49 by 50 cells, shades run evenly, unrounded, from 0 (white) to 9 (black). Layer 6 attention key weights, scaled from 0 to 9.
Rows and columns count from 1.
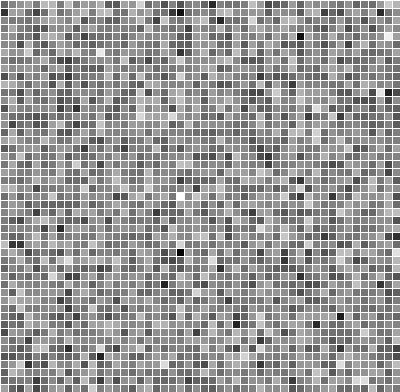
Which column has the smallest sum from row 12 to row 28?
40
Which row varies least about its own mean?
9
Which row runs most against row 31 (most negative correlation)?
32
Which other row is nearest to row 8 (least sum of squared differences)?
10
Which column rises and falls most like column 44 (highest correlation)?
31
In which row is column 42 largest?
25
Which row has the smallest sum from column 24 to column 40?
22
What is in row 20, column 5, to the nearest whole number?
4
